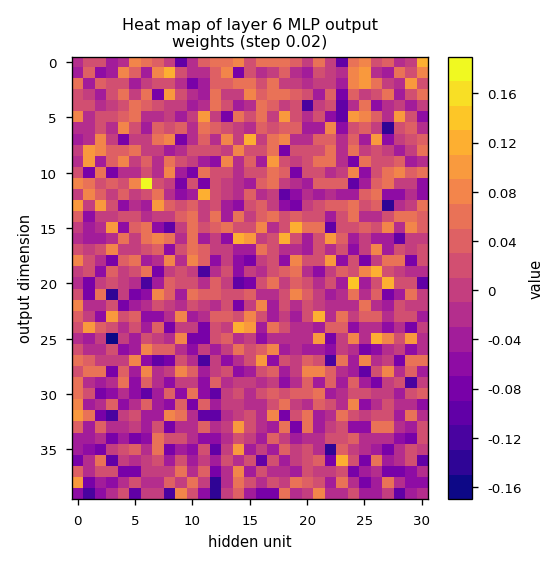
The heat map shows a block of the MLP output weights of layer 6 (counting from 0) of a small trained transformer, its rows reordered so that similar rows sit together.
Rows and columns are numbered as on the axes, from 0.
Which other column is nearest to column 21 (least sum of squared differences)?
13
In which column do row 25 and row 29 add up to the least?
3
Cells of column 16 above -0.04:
34
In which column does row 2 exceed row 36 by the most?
25
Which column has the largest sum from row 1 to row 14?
17
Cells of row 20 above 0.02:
6
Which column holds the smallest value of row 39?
12
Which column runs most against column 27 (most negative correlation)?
7
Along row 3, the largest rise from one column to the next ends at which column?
8
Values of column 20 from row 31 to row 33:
-0.02 0.06 0.06
